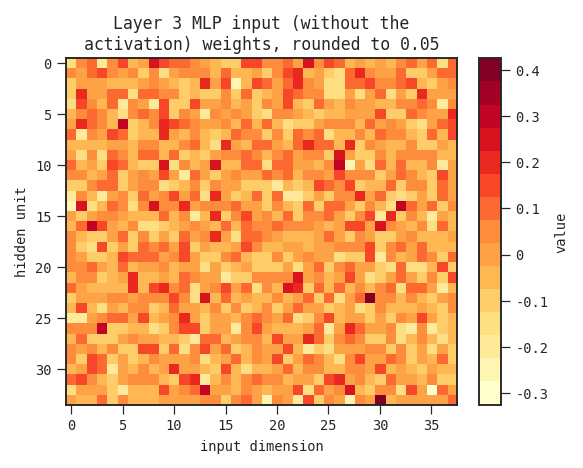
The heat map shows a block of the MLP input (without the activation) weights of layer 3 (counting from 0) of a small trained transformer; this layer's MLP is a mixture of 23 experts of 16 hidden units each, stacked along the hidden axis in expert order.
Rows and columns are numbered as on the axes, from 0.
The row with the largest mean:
0
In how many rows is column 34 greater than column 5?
14
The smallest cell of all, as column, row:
35, 32
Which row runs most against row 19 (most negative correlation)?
16
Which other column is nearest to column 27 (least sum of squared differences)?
24
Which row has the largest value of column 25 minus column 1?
25
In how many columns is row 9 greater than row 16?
15
